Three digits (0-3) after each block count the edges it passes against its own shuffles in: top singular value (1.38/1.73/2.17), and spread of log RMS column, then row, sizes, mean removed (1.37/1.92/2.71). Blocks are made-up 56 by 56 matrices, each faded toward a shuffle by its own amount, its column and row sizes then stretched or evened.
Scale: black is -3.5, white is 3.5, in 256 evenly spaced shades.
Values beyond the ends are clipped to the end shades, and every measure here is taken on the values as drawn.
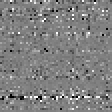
2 1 3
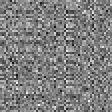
3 2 0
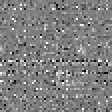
2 1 3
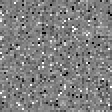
0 1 0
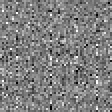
2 2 0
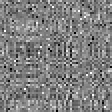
3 1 0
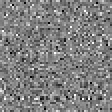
2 0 1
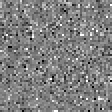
1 0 1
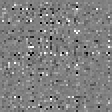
0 2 2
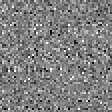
2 0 2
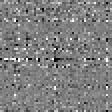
1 2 3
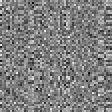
3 2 0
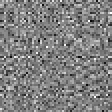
3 0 2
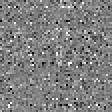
0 1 2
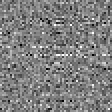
2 1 2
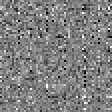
1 2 2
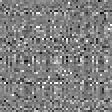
3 0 2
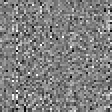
2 2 0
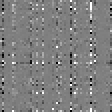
3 3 2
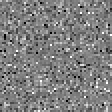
1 0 1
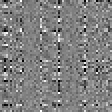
3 3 2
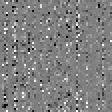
1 3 0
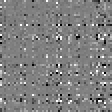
2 3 3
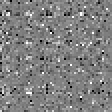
2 2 1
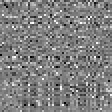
3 0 2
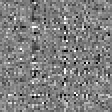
2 2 2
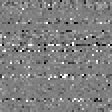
1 0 3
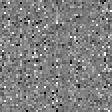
0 2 0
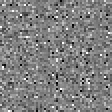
1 2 1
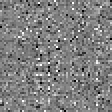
1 2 0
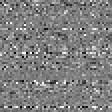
2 1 3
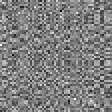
3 2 0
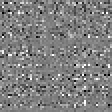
0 2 3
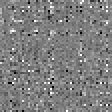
1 2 2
